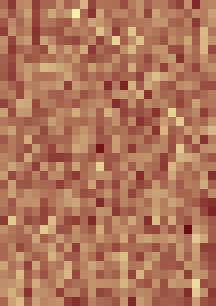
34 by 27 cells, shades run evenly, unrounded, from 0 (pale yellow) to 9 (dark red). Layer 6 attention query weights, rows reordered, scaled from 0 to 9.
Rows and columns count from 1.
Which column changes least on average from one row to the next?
11
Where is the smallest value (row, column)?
2, 10
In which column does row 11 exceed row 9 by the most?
19
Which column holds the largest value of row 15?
20
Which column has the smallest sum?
25
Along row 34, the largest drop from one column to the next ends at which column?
18
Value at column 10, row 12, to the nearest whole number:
6
